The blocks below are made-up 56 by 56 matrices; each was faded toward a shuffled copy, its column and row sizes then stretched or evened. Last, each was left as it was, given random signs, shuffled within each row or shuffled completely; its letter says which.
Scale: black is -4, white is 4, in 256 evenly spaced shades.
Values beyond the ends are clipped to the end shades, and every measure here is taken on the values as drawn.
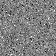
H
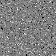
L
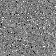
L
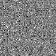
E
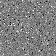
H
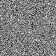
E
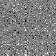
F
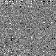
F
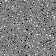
H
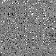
F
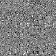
F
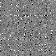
F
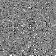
F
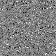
L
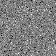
H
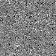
E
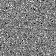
H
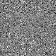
E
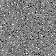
H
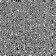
F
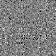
F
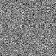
F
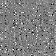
F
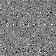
E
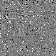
E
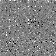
E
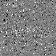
E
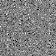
E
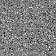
E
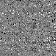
F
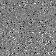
L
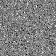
H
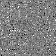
F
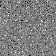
L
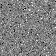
H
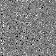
E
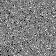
H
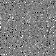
E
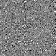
F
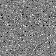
L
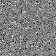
E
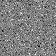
H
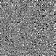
F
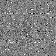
L
